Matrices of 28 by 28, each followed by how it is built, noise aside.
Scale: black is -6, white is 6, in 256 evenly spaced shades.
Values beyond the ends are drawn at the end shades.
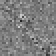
banded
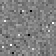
sparse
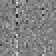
uneven columns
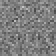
repeating columns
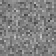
repeating columns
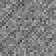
Hankel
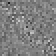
banded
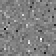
sparse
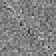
banded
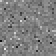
sparse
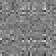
low rank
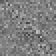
banded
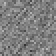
Hankel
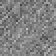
Hankel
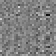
low rank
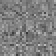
low rank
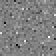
sparse
